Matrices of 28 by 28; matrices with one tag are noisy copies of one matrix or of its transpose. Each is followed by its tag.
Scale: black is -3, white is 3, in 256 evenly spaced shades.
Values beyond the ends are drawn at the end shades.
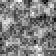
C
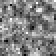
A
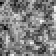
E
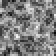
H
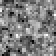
H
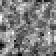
C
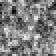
H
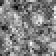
E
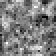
C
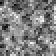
E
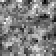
C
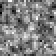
H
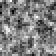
H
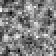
H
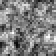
C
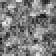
C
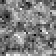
E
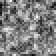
H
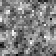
C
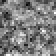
E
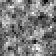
C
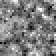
A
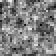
H
